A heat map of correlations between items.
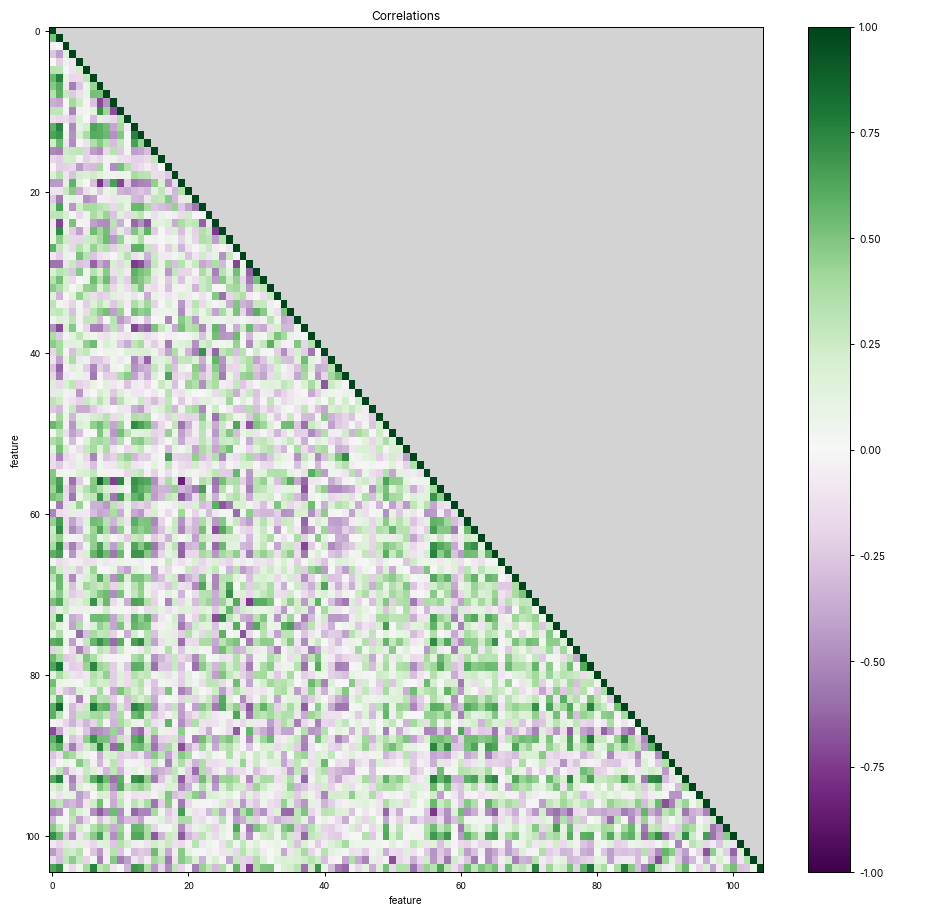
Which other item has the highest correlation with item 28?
4
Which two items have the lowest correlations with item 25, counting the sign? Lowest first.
24, 59
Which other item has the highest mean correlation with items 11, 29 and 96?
17
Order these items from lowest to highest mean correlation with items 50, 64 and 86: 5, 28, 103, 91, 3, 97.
103, 3, 97, 91, 28, 5
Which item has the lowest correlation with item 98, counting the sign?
82
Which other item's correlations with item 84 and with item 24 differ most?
1
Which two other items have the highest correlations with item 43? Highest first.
53, 17
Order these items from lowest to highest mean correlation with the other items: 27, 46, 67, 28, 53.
53, 28, 67, 46, 27
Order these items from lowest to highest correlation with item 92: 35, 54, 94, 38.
35, 94, 54, 38
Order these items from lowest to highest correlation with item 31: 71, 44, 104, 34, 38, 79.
38, 44, 34, 79, 104, 71
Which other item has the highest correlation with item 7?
56
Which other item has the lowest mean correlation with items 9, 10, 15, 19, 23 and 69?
96
